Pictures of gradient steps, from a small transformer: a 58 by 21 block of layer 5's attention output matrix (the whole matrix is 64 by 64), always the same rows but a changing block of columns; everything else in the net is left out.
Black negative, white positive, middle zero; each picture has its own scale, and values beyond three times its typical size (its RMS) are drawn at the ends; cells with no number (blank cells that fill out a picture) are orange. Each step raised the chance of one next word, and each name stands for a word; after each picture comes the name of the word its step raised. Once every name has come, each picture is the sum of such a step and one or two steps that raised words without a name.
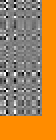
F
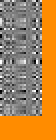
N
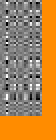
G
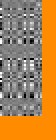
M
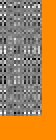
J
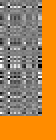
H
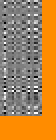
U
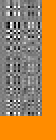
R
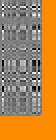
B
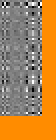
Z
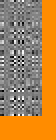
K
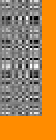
H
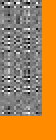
U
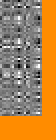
H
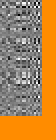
J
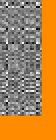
U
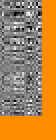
R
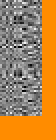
U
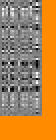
B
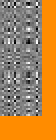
K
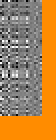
K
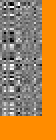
Z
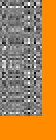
H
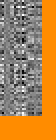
J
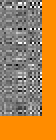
U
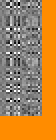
N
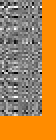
F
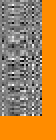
K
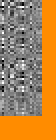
B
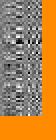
M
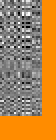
R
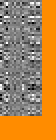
G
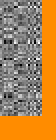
M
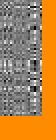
B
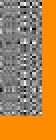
Z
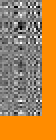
R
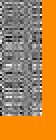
U
